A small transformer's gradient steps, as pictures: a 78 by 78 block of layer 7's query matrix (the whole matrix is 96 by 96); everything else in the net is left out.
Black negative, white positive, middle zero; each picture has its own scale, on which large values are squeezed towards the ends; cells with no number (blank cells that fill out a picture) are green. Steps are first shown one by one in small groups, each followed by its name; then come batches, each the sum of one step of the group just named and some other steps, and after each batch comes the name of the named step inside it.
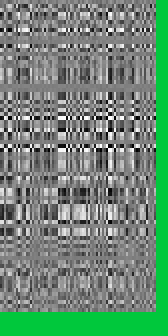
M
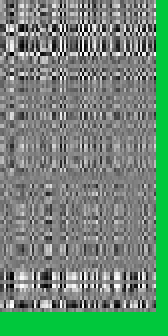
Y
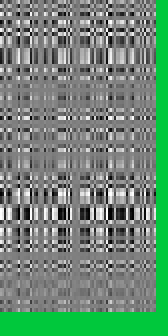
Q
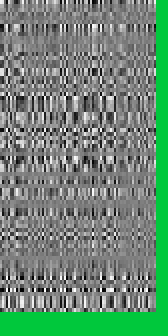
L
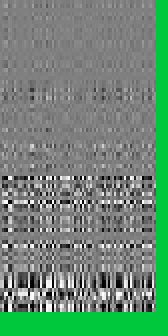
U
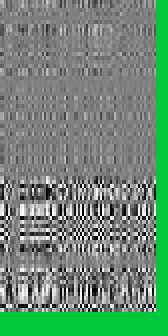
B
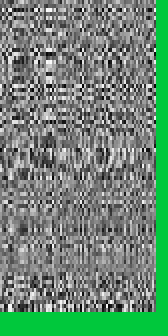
U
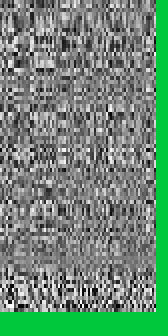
B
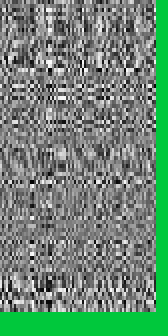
L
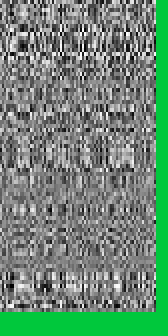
Y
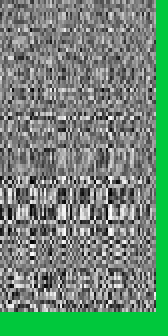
M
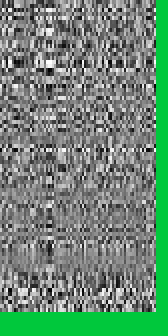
U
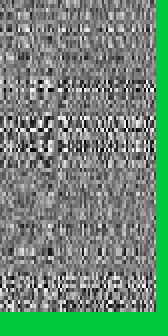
M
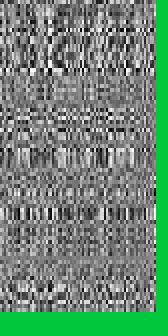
Q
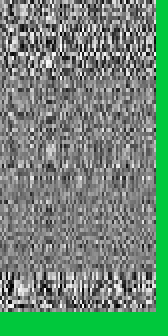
Y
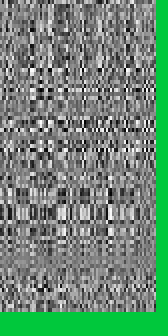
M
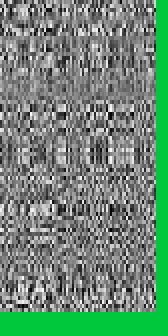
B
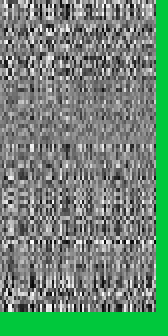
U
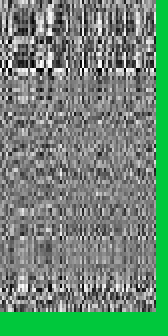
B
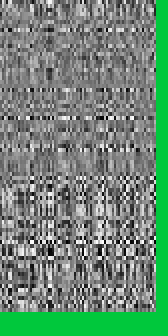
M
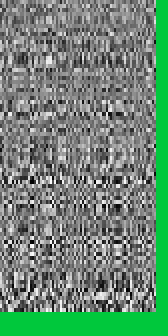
U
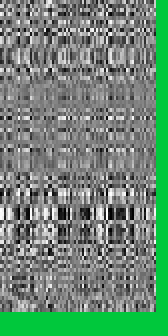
Q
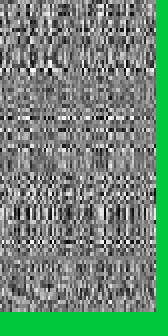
Q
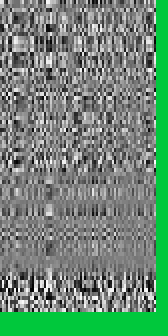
L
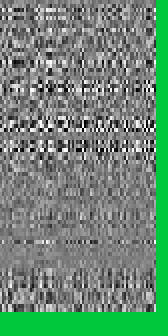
M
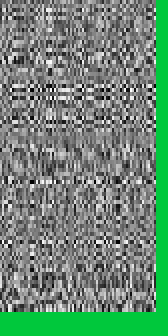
U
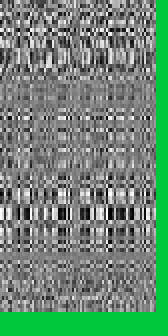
Q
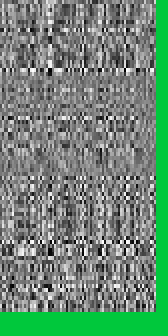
M
